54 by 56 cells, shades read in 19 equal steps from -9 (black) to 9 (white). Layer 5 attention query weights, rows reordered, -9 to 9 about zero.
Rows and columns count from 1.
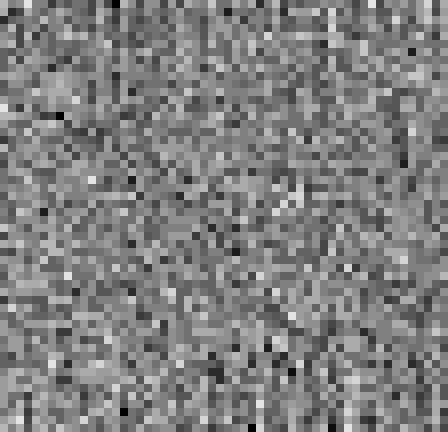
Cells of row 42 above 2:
9
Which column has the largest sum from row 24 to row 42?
3
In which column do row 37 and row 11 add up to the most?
35
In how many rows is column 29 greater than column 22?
22
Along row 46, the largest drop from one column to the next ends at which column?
39
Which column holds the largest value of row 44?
36
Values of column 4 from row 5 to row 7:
4 1 -1
